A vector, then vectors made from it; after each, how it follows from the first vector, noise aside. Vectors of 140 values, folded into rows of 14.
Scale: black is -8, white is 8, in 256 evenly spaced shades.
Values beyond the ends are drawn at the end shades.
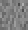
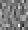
wrapped around, negated, scaled up.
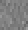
wrapped around, negated, shrunk.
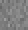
wrapped around, negated, shrunk.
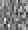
reversed, negated, scaled up.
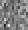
reversed, negated, scaled up.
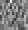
wrapped around, scaled up.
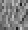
wrapped around, scaled up.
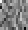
wrapped around, scaled up.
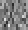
reversed, negated, scaled up.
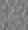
wrapped around, negated, shrunk.
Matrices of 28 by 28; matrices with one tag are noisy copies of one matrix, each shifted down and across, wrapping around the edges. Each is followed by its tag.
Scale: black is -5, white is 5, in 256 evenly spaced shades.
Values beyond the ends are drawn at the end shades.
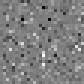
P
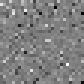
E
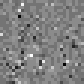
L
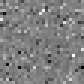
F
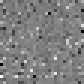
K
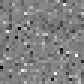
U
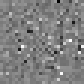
L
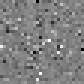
L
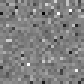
E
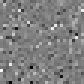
F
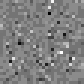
L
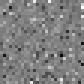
P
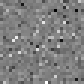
F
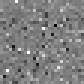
U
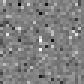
P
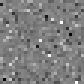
U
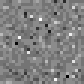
U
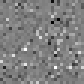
K
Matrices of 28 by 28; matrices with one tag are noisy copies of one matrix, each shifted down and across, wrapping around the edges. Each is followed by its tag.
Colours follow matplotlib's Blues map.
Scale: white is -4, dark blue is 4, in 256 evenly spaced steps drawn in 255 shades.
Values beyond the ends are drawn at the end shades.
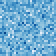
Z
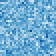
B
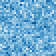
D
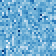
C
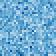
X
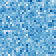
C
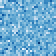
C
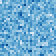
D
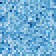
X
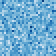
B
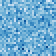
Z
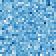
D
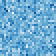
Z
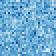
D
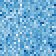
X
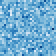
B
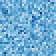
X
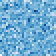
C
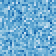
Z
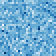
Z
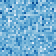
Z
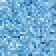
D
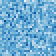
X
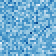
D
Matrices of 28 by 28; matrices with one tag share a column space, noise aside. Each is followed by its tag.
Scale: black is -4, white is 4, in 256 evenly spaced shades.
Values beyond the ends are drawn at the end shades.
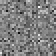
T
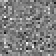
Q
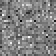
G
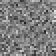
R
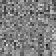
T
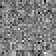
T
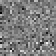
Q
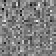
G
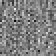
G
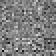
Q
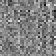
G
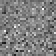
Q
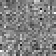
T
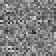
R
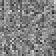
T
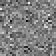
R
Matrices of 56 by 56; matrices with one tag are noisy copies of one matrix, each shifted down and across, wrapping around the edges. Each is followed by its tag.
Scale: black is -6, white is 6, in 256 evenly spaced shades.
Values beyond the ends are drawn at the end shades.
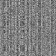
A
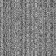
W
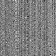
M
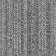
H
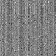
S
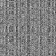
A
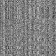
W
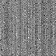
H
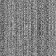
H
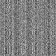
S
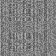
A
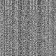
H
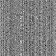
M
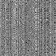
M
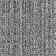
W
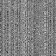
M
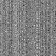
M
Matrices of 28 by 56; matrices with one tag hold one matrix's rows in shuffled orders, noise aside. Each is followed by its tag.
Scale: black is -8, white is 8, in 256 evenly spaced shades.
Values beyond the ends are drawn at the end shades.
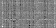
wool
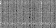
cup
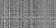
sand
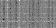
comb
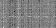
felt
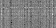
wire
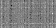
wire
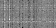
sand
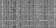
wool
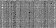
wool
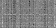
wool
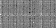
cup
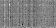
sand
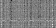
wire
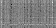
wire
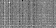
sand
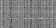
wire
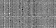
sand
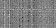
sand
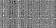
felt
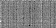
cup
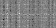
comb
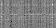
wire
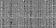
wire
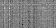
sand
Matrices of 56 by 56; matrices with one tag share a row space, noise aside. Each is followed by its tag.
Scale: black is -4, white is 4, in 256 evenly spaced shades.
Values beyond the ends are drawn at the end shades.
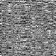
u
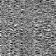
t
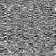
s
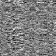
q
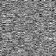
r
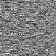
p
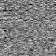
s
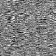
q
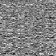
r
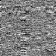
u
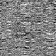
u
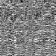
t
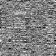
u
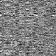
p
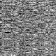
p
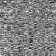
s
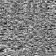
s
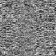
r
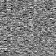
s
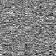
r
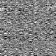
s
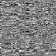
p
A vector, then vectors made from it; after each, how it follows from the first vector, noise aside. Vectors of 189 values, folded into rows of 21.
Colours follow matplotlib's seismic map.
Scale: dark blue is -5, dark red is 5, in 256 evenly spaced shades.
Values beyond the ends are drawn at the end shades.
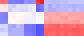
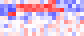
wrapped around, partly zeroed.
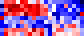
wrapped around, scaled up.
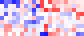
reversed, negated, partly zeroed.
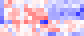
wrapped around, negated, shrunk.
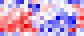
wrapped around.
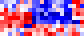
wrapped around, negated, scaled up.
